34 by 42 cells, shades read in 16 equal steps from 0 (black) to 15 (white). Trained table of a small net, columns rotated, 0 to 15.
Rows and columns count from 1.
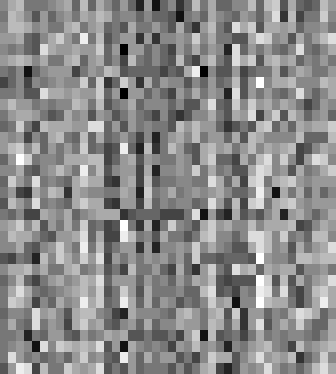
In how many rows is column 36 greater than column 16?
17
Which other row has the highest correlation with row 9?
5
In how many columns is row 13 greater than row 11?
19
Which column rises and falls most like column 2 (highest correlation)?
27
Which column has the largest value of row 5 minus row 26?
30
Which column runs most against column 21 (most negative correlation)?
14
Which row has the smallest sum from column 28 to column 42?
20
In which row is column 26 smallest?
7
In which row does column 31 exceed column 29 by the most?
34
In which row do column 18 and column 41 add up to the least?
18
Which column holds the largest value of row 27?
33
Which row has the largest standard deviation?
28
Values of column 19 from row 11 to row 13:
6 8 8
